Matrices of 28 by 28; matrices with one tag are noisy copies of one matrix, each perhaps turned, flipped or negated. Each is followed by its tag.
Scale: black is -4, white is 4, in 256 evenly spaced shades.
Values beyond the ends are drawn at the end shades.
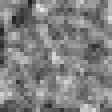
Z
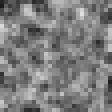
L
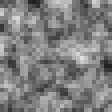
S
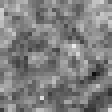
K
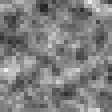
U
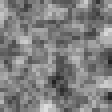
S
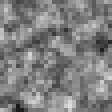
U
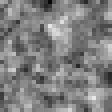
S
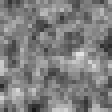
S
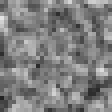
Z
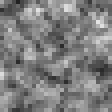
U
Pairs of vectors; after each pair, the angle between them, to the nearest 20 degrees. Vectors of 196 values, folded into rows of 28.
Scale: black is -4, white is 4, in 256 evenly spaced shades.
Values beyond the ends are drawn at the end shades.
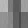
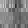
40 degrees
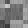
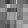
60 degrees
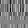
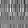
160 degrees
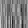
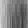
60 degrees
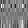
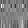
20 degrees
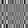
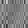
20 degrees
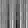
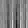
20 degrees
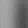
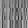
80 degrees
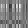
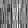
60 degrees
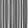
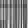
20 degrees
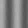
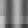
20 degrees
